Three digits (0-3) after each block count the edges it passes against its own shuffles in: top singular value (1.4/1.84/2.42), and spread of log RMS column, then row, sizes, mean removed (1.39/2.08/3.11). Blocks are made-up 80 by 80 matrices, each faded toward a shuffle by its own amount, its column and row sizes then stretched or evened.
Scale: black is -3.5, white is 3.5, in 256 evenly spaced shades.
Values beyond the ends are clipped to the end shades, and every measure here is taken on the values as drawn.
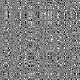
3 2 1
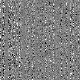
0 3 0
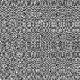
3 0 1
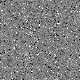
0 1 0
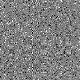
2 1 0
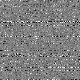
2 0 3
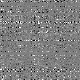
1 2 3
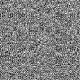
2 1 0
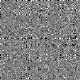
2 2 2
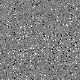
0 1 1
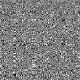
2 1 2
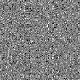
2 1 0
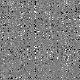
1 2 2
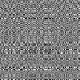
3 1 3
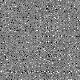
0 1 2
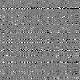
3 1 3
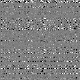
2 1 3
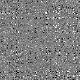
0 2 2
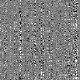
1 3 2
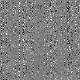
1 3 1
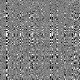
3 3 2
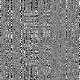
3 3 0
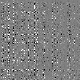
2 3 2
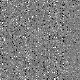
1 2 0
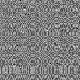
3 1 0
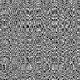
3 2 1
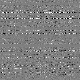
1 1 3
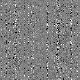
0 3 1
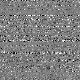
1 0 3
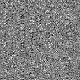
2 1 0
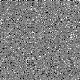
2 0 1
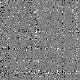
1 2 2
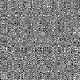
2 1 1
